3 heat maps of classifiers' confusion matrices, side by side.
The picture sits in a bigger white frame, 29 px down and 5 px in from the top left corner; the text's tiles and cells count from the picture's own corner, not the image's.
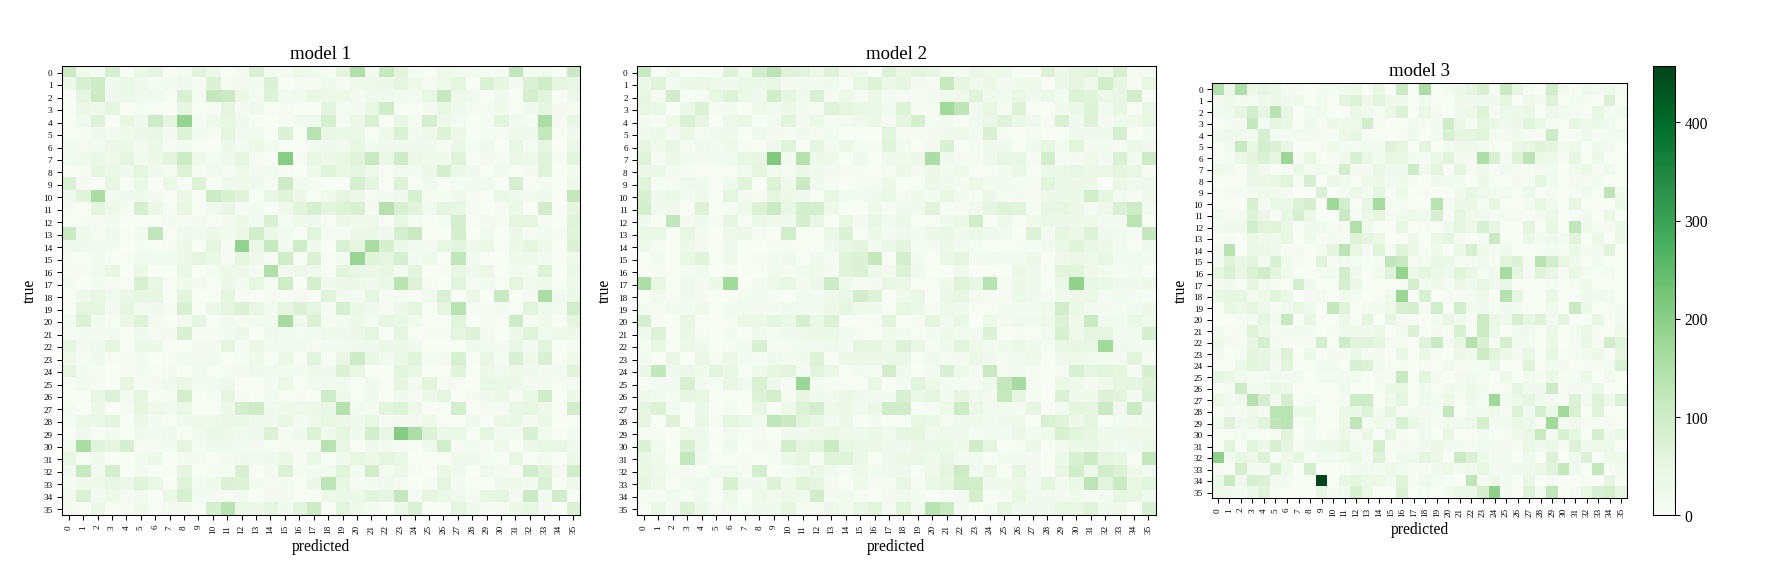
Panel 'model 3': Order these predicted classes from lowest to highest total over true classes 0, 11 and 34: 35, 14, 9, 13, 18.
35, 13, 14, 18, 9
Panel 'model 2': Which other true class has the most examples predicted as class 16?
15
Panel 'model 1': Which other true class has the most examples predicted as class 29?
1
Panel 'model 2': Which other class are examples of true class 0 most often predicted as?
9
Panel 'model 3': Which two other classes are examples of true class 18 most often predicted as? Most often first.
16, 25
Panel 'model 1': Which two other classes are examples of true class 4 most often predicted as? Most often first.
8, 33
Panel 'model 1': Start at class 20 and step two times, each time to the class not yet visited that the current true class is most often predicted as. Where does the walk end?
27
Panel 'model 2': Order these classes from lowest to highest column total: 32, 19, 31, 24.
19, 24, 32, 31
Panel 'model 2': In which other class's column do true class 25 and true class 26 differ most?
11
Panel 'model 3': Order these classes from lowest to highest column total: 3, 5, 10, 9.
10, 9, 5, 3
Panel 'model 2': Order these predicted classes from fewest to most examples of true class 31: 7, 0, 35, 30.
7, 0, 30, 35
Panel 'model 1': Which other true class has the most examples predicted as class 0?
13
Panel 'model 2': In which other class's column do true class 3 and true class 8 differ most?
21
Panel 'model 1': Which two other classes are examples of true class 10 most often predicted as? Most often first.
2, 35
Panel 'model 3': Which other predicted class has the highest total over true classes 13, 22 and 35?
24
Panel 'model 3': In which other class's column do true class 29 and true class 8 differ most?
12
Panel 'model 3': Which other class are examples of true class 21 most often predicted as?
23
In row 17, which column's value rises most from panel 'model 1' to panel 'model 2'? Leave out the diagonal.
30
